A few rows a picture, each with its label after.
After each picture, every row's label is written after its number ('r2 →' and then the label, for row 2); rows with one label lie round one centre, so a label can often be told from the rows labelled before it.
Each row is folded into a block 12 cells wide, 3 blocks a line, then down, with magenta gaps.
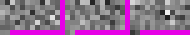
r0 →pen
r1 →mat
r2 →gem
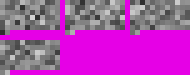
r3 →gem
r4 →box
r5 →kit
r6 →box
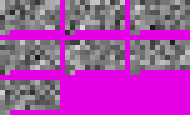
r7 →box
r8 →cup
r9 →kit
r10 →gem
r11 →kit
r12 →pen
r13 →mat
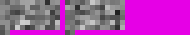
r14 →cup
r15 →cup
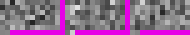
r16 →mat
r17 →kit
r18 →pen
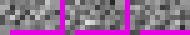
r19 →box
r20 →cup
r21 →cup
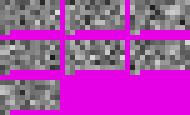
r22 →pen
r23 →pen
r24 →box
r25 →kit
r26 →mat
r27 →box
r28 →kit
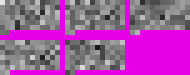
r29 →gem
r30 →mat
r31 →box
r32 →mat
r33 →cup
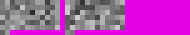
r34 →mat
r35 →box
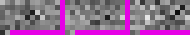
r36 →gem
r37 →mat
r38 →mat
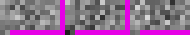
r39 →gem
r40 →gem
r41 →pen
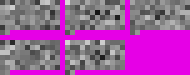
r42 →kit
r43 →gem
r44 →gem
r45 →kit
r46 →gem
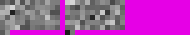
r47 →kit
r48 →gem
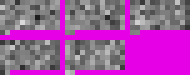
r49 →cup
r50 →mat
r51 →kit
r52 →kit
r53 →box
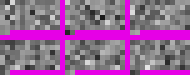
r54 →pen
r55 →gem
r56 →box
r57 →cup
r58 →box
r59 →cup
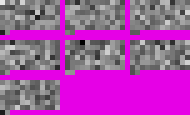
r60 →gem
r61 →kit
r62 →pen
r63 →kit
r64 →box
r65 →pen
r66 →cup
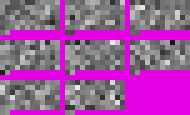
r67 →box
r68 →cup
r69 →kit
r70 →cup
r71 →kit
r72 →pen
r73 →box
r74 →kit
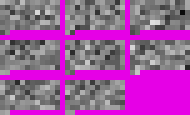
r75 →gem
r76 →pen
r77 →cup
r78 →box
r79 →mat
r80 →box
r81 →box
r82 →box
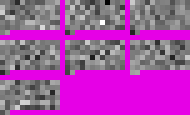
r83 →box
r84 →pen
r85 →gem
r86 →gem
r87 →gem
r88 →mat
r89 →cup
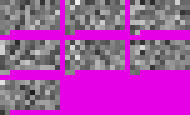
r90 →pen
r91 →pen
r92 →kit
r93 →box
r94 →pen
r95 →kit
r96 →gem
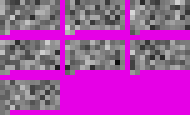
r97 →box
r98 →mat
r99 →kit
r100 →box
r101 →cup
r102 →box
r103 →mat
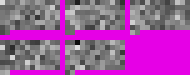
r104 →gem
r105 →kit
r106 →kit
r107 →box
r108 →kit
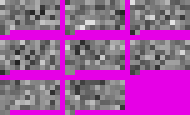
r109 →gem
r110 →cup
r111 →gem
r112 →gem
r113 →box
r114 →gem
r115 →cup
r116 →box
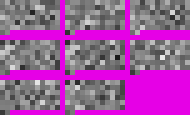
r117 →mat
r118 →cup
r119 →mat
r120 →kit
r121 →kit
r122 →gem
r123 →gem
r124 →kit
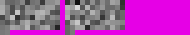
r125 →box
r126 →kit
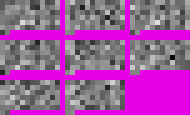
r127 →cup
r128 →mat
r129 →cup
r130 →cup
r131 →box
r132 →mat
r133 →kit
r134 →kit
